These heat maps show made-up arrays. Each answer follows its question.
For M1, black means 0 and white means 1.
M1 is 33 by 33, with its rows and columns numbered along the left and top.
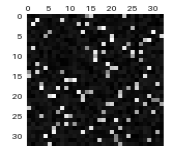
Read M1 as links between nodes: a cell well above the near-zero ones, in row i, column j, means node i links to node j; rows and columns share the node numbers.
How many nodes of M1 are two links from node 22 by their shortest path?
7
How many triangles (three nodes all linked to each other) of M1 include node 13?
1
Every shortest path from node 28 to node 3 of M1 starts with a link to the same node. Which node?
node 6
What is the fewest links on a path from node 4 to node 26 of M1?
3
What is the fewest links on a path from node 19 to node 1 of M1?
3
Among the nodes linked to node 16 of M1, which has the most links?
node 9
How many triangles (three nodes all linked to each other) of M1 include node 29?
2
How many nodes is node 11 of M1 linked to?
2
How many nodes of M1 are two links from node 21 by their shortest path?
6
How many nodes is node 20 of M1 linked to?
5
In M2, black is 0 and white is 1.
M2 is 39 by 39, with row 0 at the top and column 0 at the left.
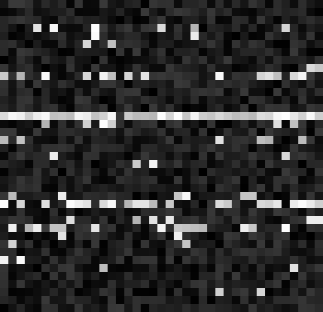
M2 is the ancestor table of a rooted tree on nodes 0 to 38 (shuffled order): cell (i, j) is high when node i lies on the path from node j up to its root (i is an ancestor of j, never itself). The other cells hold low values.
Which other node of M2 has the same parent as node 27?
9
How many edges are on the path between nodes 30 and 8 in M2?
6
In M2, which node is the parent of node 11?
4
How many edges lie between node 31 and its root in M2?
5
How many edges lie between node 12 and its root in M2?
5
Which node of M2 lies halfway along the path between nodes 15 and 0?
17
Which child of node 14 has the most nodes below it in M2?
25
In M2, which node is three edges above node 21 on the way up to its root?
28
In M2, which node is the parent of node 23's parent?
3
